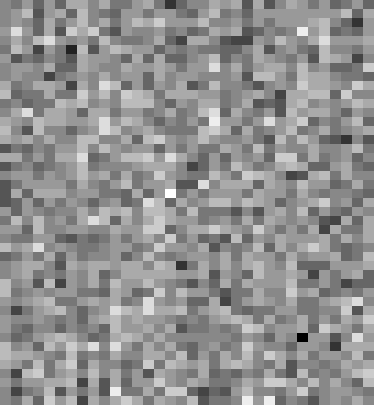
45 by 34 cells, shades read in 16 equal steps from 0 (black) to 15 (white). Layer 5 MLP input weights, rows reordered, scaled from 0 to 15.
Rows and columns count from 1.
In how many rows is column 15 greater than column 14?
20
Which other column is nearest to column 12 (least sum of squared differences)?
13
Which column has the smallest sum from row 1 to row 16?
23
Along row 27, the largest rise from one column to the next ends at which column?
22
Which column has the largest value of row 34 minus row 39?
31
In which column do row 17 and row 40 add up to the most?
33
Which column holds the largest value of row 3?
15
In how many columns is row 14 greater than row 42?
18
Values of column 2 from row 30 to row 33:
9 9 8 7
